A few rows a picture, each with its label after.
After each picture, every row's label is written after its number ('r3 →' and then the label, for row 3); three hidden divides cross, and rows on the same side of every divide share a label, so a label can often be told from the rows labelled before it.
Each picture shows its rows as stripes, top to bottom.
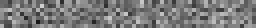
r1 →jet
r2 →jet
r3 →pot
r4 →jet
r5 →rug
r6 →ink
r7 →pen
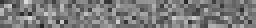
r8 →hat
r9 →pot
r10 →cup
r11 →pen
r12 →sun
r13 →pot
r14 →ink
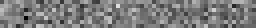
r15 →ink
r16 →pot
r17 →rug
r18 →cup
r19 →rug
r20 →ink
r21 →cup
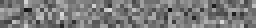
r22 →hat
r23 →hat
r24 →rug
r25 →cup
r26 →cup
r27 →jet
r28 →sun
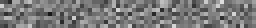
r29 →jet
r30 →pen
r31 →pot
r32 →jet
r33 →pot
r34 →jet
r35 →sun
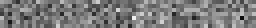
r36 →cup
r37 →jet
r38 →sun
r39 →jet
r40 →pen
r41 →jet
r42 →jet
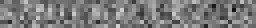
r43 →sun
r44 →cup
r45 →cup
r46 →pot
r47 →pot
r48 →jet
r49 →pot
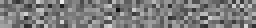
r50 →cup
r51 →ink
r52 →pen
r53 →hat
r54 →rug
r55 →cup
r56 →rug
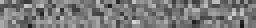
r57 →pen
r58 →hat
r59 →ink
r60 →ink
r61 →pot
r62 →pen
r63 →pen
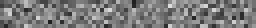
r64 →sun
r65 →hat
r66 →rug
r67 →pot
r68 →cup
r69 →ink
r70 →hat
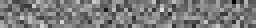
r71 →cup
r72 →pen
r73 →jet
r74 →pot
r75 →sun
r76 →cup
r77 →pen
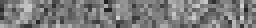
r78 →hat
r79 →sun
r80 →hat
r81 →sun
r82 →sun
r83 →ink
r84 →pen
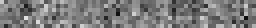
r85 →pen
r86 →rug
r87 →pen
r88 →pen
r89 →hat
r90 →cup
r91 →jet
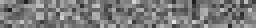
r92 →pen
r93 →cup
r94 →jet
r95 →cup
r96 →cup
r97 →sun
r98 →jet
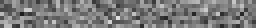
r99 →ink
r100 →jet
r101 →hat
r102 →pen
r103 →sun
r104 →rug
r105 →pot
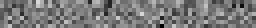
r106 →cup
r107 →cup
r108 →jet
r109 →jet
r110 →pot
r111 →jet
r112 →pot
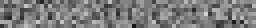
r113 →ink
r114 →hat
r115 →pen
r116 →jet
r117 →jet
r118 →cup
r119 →sun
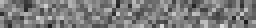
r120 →pen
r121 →pen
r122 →rug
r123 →sun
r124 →cup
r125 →hat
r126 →jet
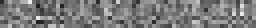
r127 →sun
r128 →ink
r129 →ink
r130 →ink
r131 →cup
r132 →ink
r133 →pot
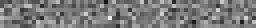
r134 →jet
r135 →sun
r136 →pen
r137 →jet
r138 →rug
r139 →cup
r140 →pen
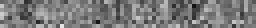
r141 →rug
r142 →pen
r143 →pen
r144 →pen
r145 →pen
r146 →ink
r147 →cup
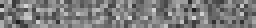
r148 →pot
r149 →sun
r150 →cup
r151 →hat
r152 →sun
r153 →cup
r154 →pen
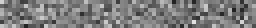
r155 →pen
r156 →hat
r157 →cup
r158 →pot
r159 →pen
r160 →sun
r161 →rug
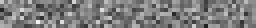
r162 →pot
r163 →ink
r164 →sun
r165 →jet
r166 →ink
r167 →cup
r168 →rug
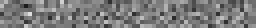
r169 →cup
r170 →pen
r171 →pen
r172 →sun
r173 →jet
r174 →rug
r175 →hat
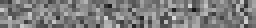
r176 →jet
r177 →hat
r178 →pen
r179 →hat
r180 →pot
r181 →rug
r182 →sun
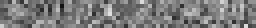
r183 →jet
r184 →ink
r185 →ink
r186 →ink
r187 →jet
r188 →cup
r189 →rug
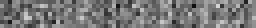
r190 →jet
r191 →pen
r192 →jet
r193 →hat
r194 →hat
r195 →jet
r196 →pen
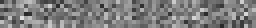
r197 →sun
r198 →pot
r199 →hat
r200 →rug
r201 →sun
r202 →cup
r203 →pot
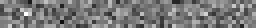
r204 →pen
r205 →ink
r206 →sun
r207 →hat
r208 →pot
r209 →ink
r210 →pot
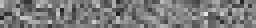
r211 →pen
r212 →cup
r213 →ink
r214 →jet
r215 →sun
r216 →cup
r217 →jet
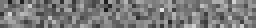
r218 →jet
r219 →hat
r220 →jet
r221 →sun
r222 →pot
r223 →rug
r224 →ink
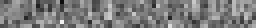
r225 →ink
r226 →ink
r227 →ink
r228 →rug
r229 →rug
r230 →cup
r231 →hat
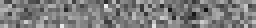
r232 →jet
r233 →pot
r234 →rug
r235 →pen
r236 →pen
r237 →hat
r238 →cup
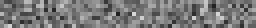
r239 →hat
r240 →cup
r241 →hat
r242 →pen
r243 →ink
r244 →pen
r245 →pot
